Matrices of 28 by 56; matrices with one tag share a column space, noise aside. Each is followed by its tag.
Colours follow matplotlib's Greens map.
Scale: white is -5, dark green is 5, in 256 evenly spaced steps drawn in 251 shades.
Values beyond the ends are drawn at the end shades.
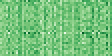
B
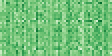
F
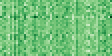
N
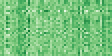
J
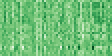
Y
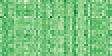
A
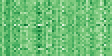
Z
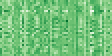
J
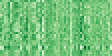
Y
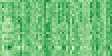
Y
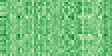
N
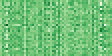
Z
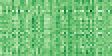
J
